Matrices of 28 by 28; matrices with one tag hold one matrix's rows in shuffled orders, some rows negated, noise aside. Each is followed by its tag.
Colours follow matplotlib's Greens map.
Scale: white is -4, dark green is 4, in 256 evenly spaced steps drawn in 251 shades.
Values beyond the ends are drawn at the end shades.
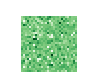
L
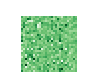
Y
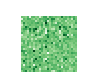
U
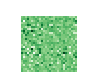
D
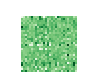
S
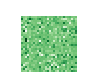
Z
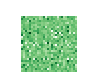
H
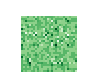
H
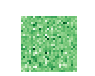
U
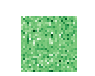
L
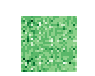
D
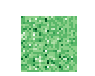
U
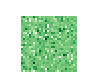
U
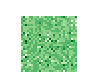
Z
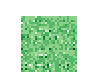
S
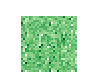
Z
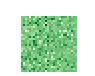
U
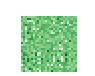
Y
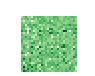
D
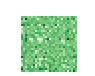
S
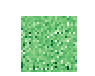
H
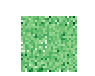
S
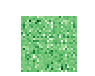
L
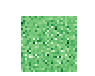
H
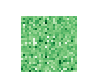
U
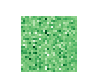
U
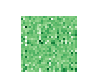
Z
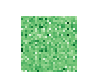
S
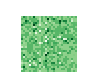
U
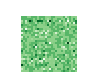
S
